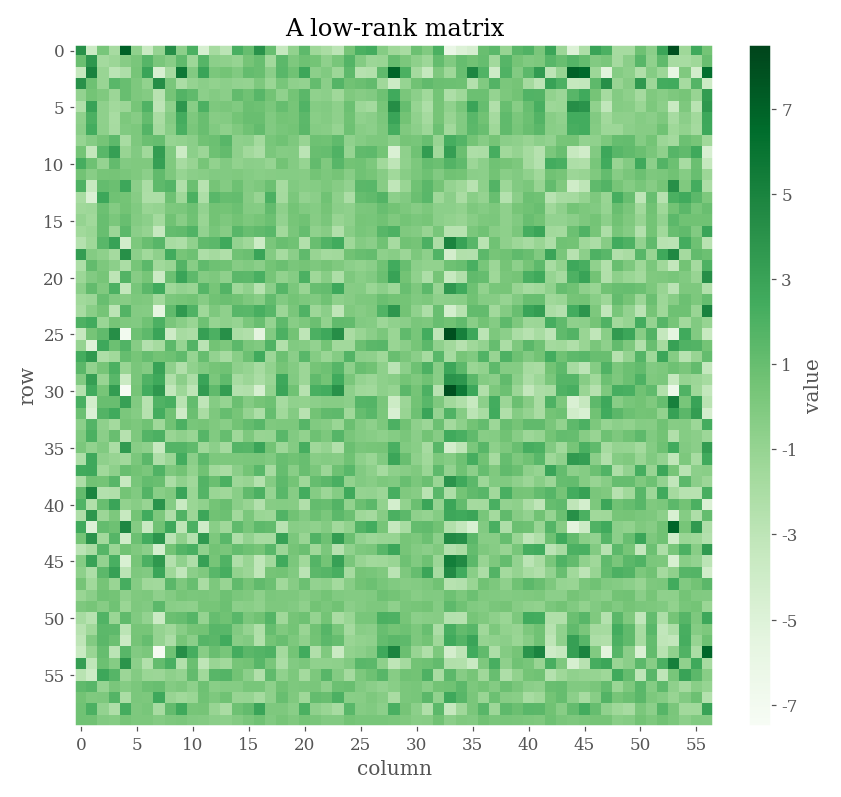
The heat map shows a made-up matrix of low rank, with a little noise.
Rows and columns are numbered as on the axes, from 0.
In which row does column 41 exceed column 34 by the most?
53
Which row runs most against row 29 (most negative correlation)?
47
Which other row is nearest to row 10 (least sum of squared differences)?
3
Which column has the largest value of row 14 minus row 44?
7
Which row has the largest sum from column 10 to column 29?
2
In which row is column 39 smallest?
25
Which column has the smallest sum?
4
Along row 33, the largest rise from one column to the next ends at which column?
56
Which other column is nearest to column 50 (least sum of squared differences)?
43
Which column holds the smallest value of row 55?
1
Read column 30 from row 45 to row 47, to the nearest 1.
0 1 0
